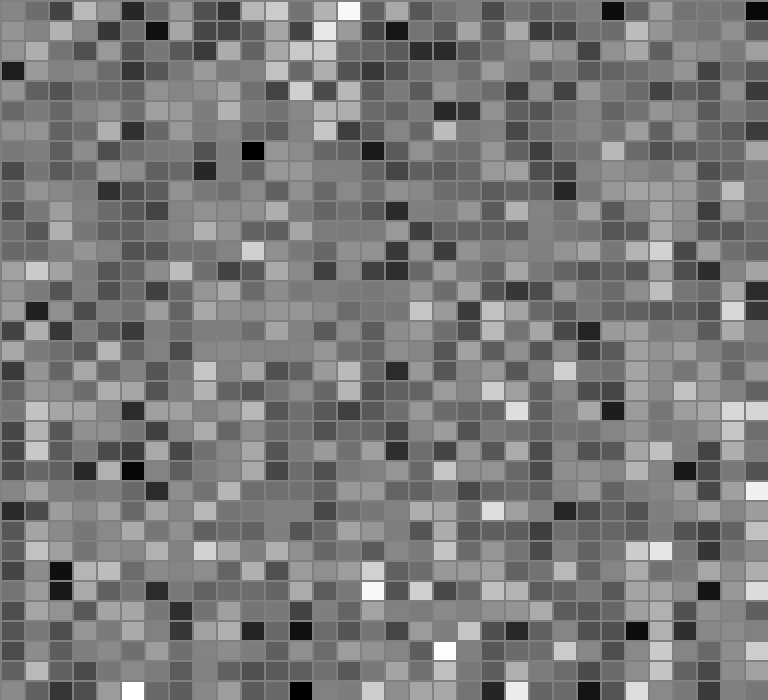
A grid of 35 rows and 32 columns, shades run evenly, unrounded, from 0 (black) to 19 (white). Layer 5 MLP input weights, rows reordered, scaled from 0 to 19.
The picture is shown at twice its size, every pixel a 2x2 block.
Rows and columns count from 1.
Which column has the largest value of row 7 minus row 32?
27
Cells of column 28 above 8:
30
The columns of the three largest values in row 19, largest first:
24, 9, 15
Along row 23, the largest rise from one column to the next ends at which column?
2
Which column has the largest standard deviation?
32
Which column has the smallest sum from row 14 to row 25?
6
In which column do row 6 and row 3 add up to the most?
14
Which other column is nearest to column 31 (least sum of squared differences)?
18
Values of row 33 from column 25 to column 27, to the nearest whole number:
10 6 10
